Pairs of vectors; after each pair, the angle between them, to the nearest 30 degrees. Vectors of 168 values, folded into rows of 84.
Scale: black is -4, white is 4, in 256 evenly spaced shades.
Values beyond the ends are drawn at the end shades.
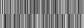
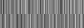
120 degrees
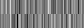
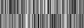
120 degrees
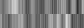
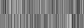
60 degrees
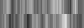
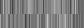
60 degrees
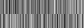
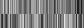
150 degrees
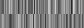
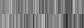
60 degrees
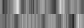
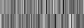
120 degrees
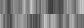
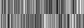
60 degrees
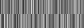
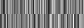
120 degrees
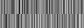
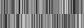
30 degrees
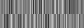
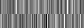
90 degrees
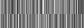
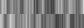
90 degrees
